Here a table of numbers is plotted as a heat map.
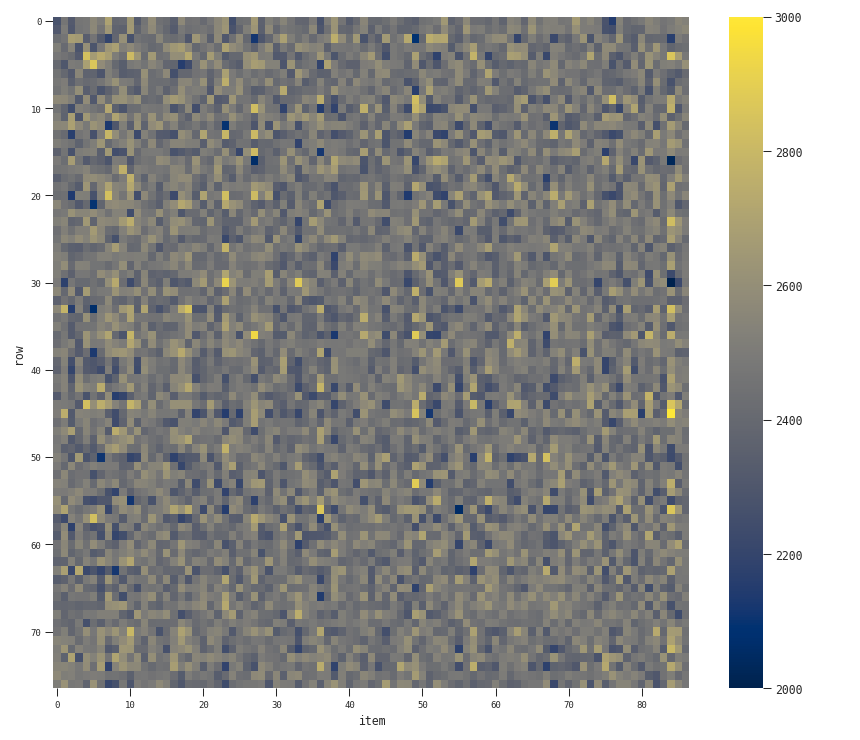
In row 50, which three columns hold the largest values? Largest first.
67, 59, 65
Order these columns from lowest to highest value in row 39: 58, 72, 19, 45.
19, 58, 45, 72
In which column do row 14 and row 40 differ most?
6
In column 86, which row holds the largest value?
5
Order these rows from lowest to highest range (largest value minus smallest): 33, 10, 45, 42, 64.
64, 42, 10, 33, 45
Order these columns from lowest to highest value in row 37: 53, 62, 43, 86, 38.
38, 86, 43, 53, 62
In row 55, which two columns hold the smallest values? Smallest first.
10, 27
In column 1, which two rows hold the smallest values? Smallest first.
30, 57
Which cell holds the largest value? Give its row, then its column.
45, 84
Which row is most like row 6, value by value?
32
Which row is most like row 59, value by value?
43
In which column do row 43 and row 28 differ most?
9
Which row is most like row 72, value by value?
60
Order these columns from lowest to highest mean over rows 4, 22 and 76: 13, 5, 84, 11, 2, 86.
86, 2, 13, 11, 5, 84
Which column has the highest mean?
84
